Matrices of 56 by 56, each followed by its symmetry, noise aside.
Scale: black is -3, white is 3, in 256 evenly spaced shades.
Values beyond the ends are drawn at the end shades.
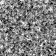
symmetric.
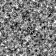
symmetric.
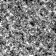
symmetric across the other diagonal.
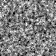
no symmetry.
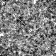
symmetric.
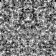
mirrored left to right.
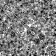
symmetric.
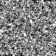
same after a half turn.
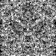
mirrored left to right.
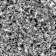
symmetric across the other diagonal.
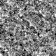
symmetric across the other diagonal.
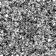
same after a half turn.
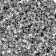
symmetric across the other diagonal.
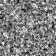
symmetric.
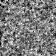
no symmetry.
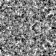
mirrored top to bottom.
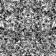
mirrored left to right.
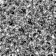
symmetric.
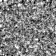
no symmetry.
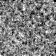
symmetric across the other diagonal.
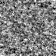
same after a half turn.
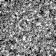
symmetric.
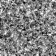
no symmetry.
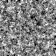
symmetric across the other diagonal.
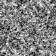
same after a half turn.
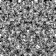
mirrored left to right.
